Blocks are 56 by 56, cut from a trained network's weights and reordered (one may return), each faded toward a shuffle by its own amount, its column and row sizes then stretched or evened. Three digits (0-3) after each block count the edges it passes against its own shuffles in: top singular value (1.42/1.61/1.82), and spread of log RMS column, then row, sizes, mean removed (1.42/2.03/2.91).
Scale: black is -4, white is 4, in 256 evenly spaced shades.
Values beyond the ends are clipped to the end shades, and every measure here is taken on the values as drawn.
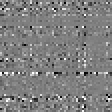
3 2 3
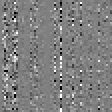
2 3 0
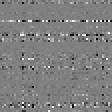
3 1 3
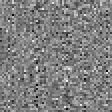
2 2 0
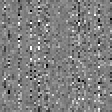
0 3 0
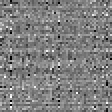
2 2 0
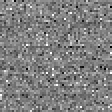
0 0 1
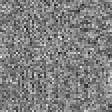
2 0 1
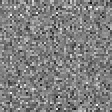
0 1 1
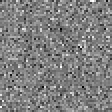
0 0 2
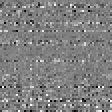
0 1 3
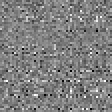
2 1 2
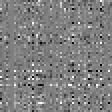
1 3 2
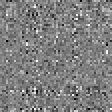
2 2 2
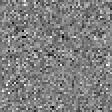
0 1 1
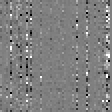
1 3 0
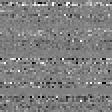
1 0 3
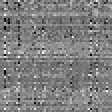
3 2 1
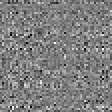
3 2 2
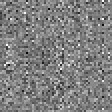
2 2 1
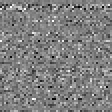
0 0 3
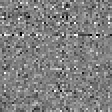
1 1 2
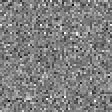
0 0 1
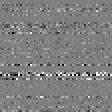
3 0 3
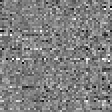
2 1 2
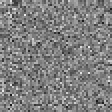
3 1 0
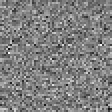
2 0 1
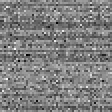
3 0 0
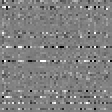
2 1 3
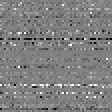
3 0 3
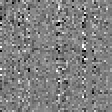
0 3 1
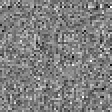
2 1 1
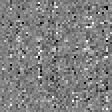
0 2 1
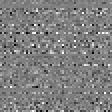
0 1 3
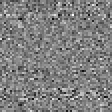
2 0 2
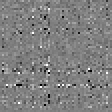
1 2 2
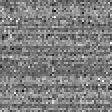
3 0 0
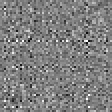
3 2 2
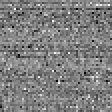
2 0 1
